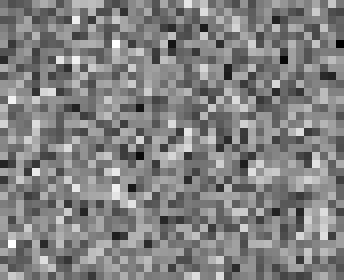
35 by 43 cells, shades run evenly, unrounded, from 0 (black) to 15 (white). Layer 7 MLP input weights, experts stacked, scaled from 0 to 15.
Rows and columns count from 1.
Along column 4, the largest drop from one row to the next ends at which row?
31
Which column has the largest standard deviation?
15
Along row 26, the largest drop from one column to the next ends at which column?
9
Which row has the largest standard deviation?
6
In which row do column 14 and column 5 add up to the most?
22
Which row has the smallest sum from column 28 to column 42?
10
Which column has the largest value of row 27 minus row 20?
18
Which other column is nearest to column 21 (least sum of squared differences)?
34
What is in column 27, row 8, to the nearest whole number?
5
